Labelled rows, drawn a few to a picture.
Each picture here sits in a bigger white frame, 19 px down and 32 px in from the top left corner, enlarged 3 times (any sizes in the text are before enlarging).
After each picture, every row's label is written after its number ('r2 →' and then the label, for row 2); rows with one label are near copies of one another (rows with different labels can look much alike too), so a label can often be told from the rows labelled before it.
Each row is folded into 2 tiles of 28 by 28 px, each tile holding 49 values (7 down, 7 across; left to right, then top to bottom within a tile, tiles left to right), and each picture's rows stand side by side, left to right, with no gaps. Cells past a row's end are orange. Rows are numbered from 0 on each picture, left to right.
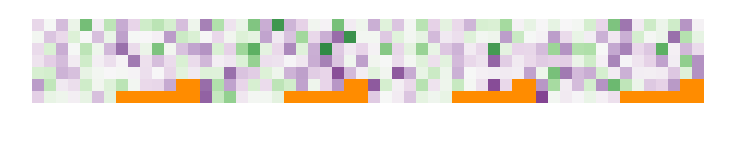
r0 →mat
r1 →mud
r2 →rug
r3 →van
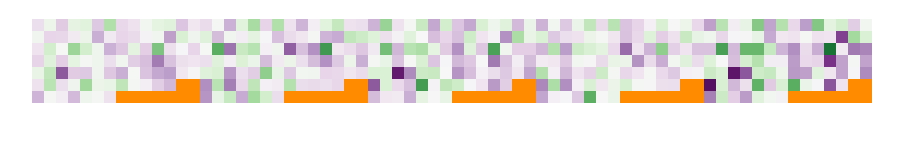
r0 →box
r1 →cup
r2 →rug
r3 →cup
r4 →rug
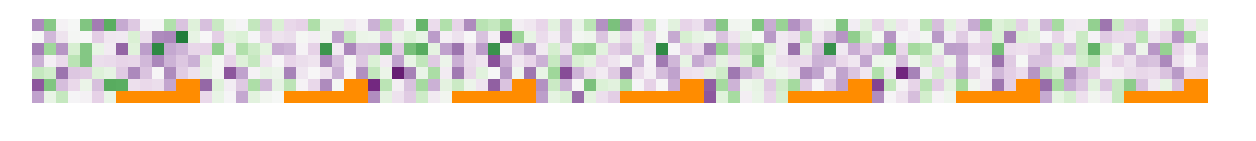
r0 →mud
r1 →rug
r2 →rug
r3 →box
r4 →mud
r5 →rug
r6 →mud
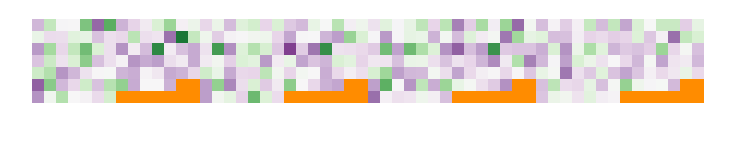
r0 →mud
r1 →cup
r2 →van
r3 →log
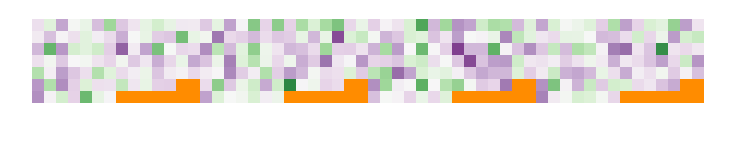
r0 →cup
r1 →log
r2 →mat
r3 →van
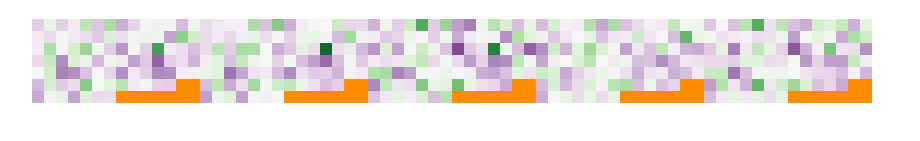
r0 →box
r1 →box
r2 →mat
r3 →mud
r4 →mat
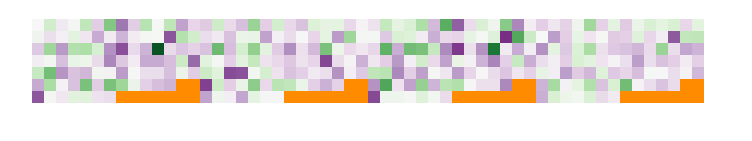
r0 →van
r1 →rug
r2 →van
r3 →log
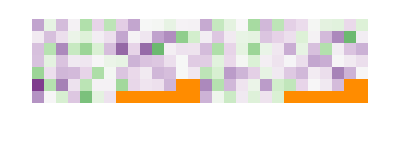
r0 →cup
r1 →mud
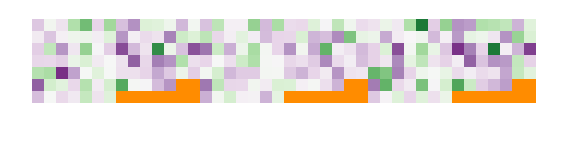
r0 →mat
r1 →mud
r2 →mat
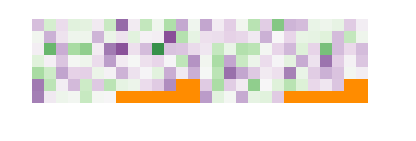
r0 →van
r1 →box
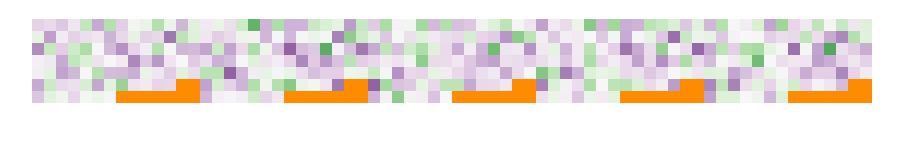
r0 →log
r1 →mat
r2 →mud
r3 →mat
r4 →mud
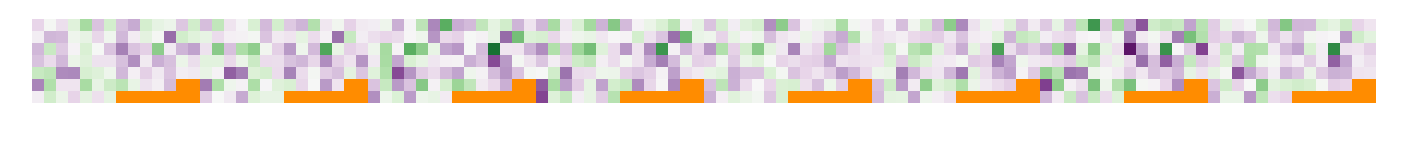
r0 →mat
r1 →rug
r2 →box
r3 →mud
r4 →mud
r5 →box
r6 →mat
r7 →box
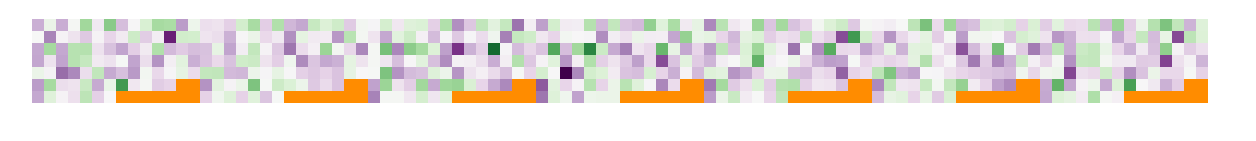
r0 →log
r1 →mat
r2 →van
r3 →rug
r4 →mud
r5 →mat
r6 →log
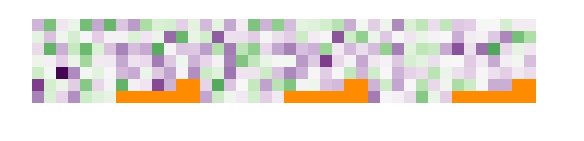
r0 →rug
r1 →log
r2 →cup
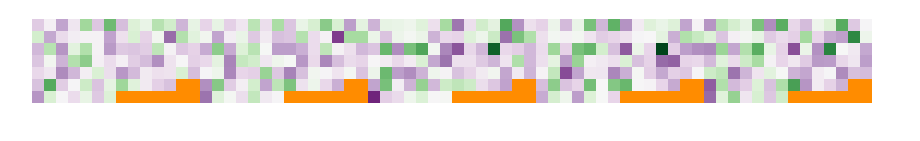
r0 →log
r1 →log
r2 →van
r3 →box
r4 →mud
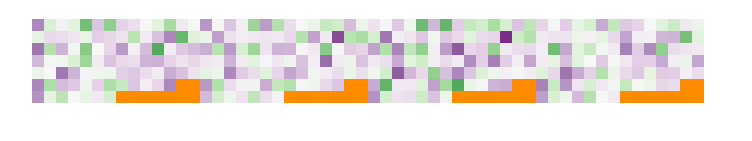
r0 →mud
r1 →log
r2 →log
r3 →cup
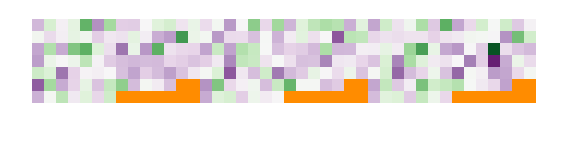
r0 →mud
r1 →log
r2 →box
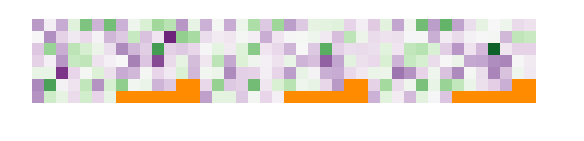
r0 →log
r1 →box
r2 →box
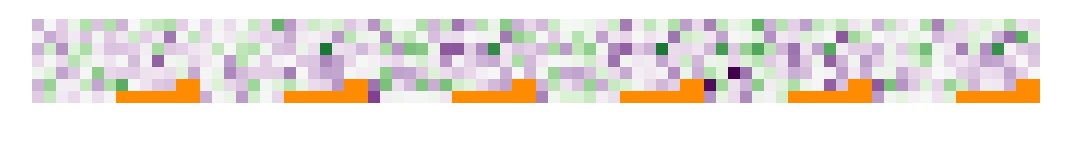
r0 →log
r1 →box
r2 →van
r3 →van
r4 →rug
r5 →mud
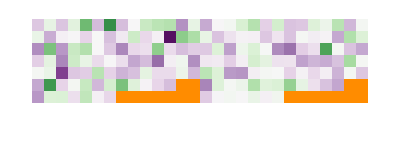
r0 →log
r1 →mat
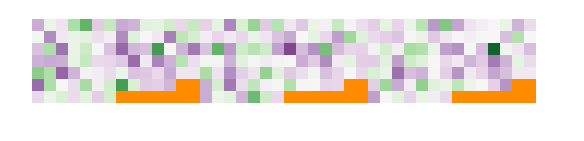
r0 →mat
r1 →cup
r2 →box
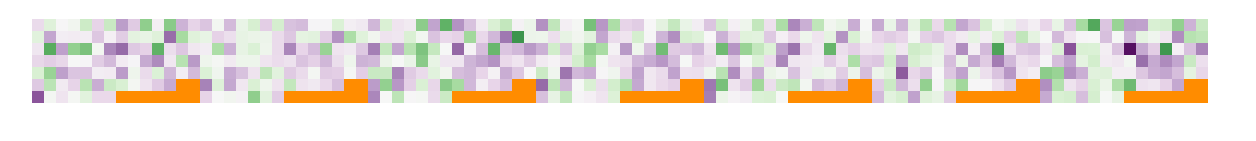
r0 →van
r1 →cup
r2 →mud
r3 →mud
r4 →van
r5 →box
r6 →mat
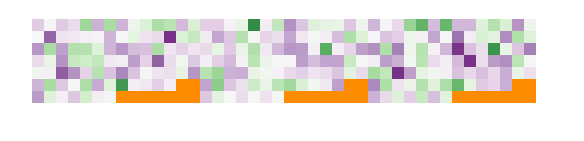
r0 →log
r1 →mat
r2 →mat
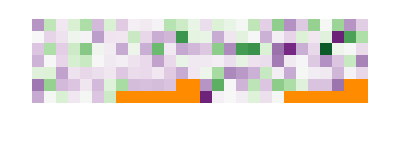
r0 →mud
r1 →van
